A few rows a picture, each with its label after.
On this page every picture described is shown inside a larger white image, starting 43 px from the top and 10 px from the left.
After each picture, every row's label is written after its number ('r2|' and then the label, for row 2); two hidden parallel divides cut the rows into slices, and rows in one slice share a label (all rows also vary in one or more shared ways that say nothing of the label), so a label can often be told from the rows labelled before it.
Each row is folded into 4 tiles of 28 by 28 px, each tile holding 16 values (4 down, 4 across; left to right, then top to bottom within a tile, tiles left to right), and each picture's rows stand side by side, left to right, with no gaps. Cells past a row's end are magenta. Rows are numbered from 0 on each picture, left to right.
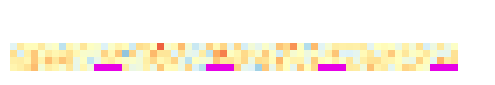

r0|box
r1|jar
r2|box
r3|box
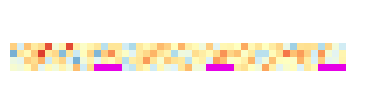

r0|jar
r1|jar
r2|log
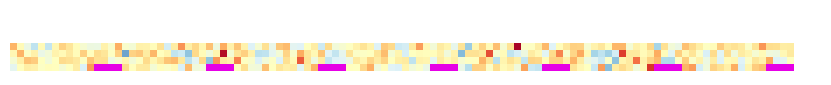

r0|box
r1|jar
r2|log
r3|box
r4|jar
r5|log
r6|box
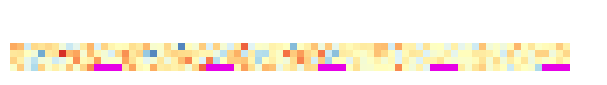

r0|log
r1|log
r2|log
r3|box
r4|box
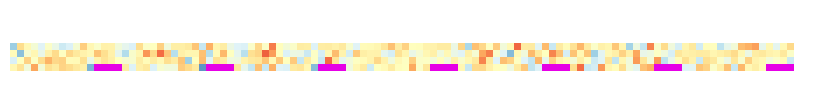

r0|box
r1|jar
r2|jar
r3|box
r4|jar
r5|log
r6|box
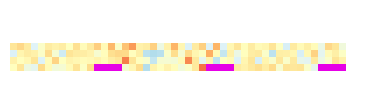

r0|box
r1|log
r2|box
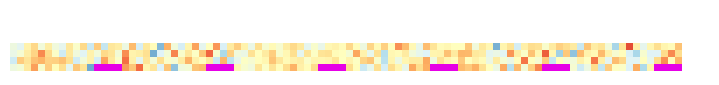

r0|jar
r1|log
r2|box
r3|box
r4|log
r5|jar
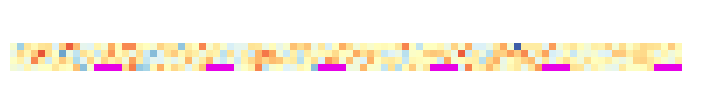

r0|jar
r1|log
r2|jar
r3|box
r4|log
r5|box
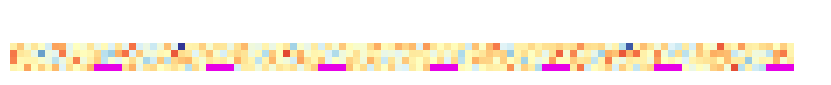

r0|log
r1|log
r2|log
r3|box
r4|jar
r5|log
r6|jar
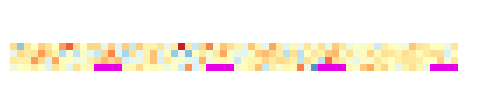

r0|jar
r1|jar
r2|jar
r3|box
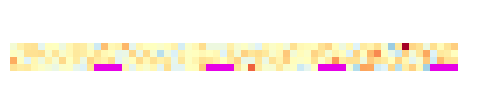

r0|box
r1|box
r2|box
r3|jar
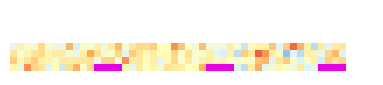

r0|box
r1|box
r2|jar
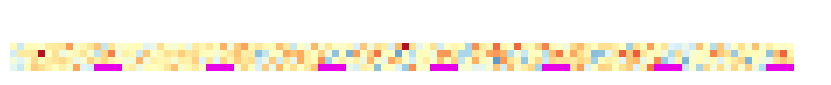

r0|jar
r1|box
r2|log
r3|jar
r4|jar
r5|log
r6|jar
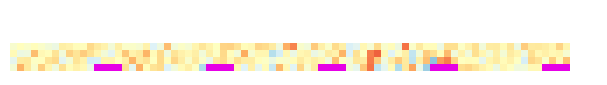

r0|box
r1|box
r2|box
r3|jar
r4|box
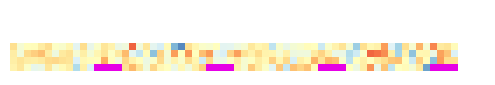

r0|box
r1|log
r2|box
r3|jar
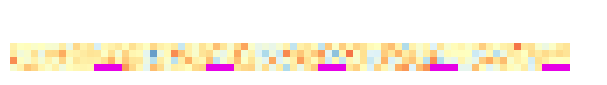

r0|box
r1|log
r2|log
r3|log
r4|box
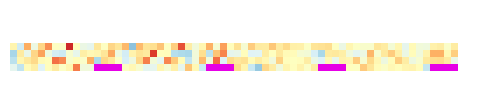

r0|jar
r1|jar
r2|box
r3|box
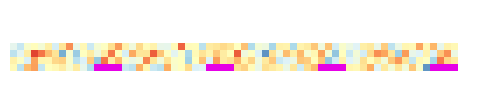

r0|jar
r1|jar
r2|log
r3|jar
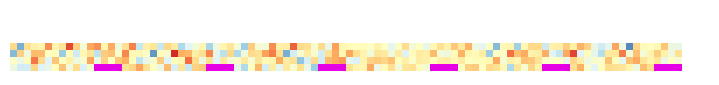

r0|jar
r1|log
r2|jar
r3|box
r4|log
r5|log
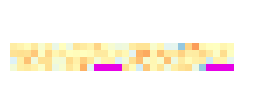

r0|box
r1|box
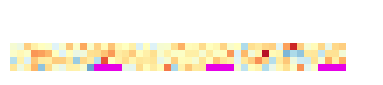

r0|jar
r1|box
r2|jar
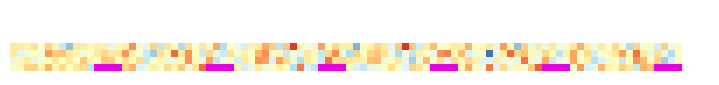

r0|box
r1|log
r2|jar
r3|jar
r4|log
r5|log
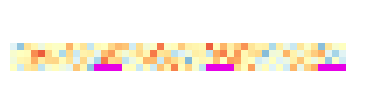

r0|jar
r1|jar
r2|log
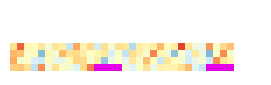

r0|log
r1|jar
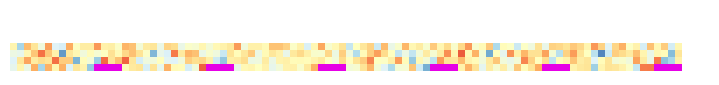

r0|jar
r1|log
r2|box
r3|jar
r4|log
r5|log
